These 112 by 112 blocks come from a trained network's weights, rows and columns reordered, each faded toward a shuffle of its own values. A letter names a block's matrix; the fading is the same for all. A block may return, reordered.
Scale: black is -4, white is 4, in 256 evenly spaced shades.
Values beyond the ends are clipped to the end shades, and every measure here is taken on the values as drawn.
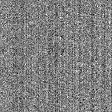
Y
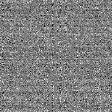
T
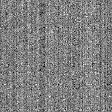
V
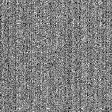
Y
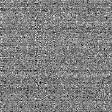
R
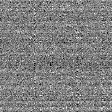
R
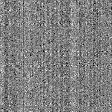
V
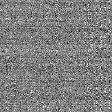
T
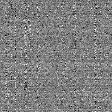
T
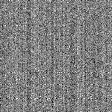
Y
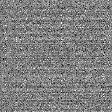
R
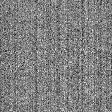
Y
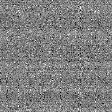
T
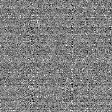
R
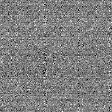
T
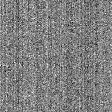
Y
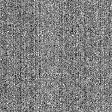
Y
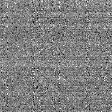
T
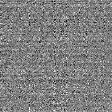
T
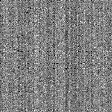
V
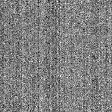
Y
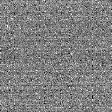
T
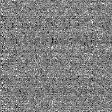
T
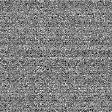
R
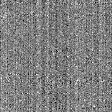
V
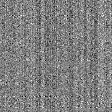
V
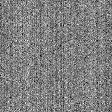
Y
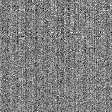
Y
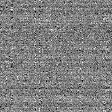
R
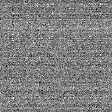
R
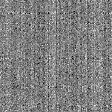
V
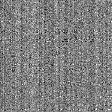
V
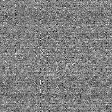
T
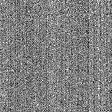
Y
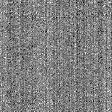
V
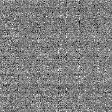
T
